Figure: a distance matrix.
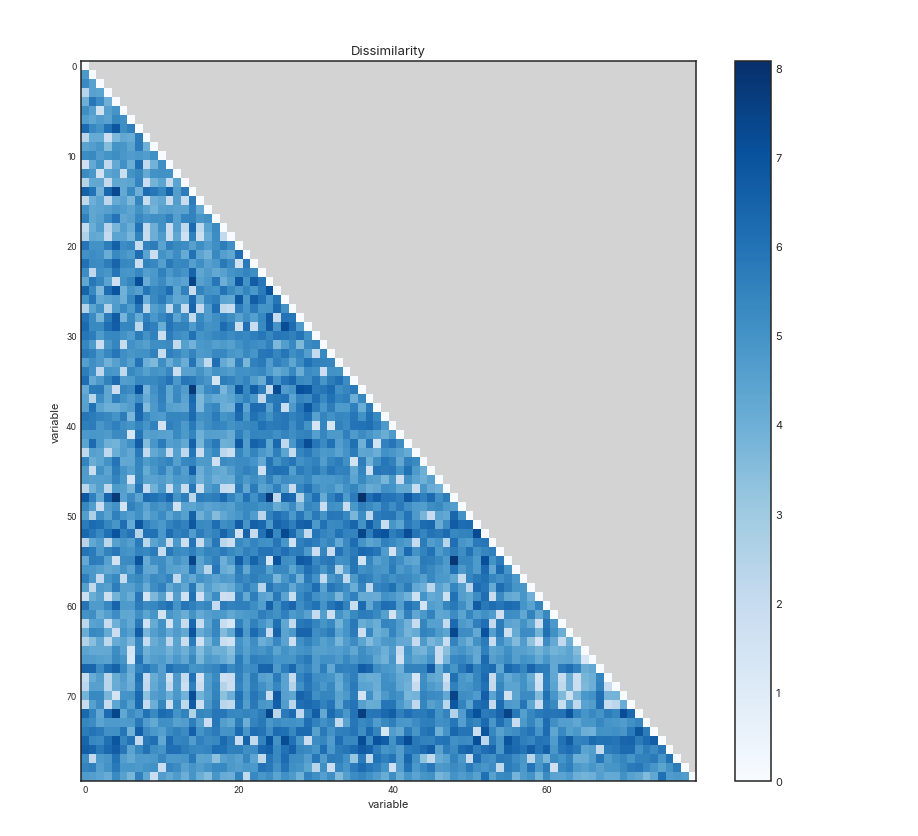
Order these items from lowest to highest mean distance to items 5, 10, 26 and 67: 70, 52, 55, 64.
64, 70, 55, 52
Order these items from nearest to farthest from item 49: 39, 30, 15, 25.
25, 15, 30, 39
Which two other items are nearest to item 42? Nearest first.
38, 26
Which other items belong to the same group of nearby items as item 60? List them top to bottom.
17, 35, 44
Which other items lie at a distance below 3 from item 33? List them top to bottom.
16, 56, 73
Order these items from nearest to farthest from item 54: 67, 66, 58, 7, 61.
61, 67, 66, 7, 58
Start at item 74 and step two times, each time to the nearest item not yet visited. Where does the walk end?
51
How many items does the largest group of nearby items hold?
18
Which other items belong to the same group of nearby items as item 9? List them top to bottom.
21, 79
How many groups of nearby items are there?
14
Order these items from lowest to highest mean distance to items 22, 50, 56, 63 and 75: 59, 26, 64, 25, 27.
64, 59, 27, 25, 26
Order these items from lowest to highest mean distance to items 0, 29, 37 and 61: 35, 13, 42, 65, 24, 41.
13, 65, 41, 35, 24, 42
